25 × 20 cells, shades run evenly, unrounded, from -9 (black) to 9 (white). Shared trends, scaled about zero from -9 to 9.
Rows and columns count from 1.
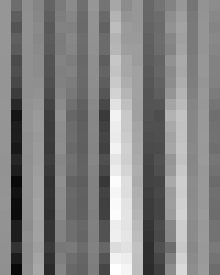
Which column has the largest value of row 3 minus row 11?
2
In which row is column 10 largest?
1
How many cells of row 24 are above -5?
17
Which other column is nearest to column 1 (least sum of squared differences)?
3
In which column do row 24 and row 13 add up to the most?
11
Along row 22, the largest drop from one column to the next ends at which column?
14
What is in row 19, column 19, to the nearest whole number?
2
